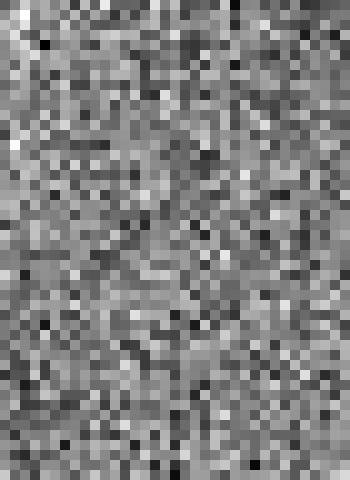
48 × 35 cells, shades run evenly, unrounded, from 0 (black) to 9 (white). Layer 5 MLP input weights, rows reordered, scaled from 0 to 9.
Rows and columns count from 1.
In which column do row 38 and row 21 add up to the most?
4
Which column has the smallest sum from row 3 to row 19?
19
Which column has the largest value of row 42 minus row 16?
22
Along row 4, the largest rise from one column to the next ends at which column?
35
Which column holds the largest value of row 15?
2
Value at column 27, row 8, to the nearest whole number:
6
